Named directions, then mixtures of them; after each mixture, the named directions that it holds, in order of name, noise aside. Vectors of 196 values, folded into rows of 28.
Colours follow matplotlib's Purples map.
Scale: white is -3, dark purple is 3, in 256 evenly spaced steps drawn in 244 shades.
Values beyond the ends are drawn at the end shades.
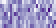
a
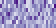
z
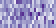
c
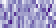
a.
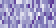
c.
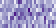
a, c, z.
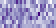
a, c, z.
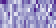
a.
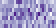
a, c.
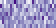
a, c, z.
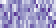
a.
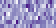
c, z.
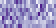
a, c, z.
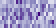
a, c, z.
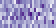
c.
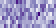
a, c, z.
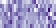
a.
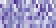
a, z.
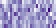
a.
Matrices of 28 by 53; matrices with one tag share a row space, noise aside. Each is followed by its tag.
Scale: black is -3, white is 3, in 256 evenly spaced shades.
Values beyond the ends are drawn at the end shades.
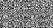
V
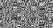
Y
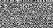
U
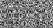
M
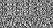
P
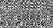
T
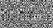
U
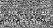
T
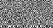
P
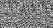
T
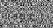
U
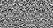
M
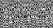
V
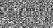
M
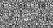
V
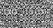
T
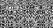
M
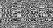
Y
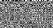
U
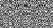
V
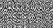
P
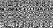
M
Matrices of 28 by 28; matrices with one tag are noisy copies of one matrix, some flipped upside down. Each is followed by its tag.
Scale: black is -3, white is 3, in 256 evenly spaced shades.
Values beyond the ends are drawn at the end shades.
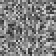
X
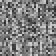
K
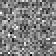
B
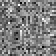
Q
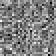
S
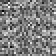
B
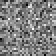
B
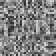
X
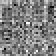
S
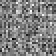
K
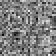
Q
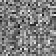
Q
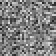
Q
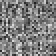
K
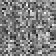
Q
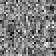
X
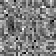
X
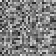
Q
